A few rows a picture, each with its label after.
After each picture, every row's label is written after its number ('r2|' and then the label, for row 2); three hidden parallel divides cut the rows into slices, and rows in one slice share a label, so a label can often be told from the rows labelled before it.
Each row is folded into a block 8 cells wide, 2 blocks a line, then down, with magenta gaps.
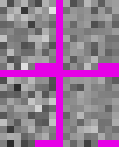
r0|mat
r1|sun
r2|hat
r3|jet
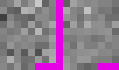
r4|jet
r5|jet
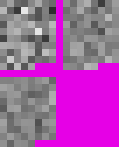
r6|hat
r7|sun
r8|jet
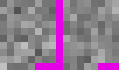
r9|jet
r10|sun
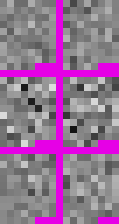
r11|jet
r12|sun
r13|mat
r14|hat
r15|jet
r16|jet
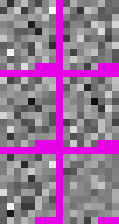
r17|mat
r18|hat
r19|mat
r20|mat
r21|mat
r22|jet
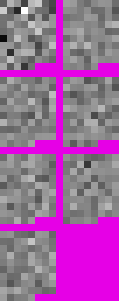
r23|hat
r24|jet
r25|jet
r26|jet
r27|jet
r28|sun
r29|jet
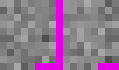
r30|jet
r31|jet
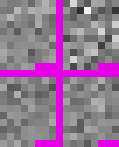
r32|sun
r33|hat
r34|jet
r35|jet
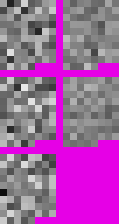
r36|mat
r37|sun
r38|hat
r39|jet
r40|hat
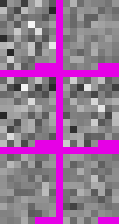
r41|hat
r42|jet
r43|hat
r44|hat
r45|sun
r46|jet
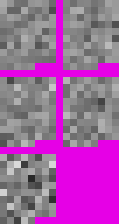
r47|jet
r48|sun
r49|sun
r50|sun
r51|mat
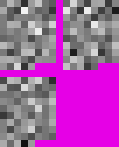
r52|hat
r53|hat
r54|hat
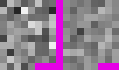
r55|hat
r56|sun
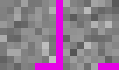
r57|sun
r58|jet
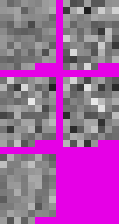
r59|sun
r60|mat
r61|hat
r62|hat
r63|jet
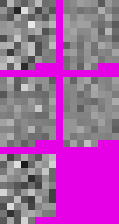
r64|hat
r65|sun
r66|jet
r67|sun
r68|mat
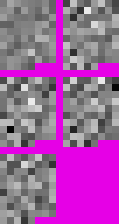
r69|jet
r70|hat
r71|hat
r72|hat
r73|hat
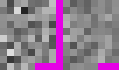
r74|mat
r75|sun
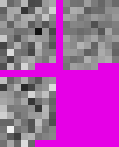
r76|mat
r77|sun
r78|mat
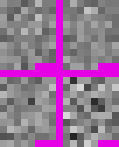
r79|jet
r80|jet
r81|sun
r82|mat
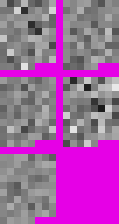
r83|mat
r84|sun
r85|sun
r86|mat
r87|sun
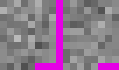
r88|jet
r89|jet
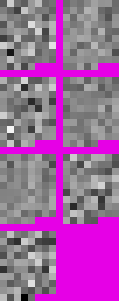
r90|hat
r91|jet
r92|mat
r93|jet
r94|jet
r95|hat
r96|hat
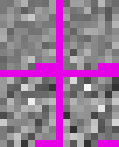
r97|sun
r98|jet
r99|hat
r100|hat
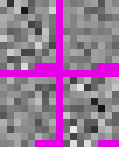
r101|mat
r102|sun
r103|jet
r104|mat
